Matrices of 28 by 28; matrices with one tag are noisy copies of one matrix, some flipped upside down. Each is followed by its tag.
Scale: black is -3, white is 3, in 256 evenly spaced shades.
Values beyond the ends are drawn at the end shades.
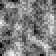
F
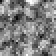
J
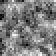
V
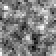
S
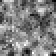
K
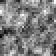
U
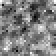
S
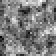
V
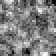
K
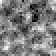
S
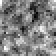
S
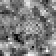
J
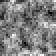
V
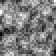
U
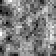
F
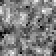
U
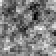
S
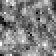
U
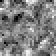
J
